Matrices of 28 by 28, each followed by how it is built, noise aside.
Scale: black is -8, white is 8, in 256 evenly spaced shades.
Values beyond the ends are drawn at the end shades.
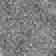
smooth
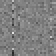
uneven columns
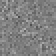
block diagonal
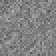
Hankel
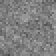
smooth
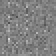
uneven columns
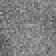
smooth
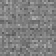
blocks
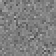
block diagonal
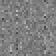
uneven columns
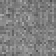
blocks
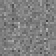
uneven columns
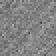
Hankel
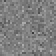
uneven columns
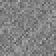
Hankel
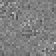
block diagonal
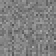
blocks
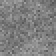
smooth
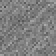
Hankel
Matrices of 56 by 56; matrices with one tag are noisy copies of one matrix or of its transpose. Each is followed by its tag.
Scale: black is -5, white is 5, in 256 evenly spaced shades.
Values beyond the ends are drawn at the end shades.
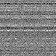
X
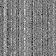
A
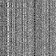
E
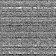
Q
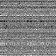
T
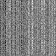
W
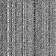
E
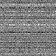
A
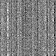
Q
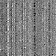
E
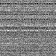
X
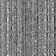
Q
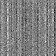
Q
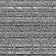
Q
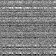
Q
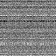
T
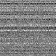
X
